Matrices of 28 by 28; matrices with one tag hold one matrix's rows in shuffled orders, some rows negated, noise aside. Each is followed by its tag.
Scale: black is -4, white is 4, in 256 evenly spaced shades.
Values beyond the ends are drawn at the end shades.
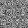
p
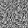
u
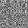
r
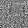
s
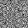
u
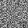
u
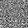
s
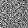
u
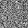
u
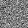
p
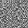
u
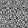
r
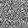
s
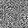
s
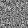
p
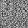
r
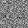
r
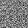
r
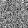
p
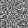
u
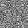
p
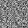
u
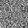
s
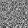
r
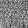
s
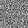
s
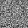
p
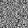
u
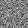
p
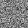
p
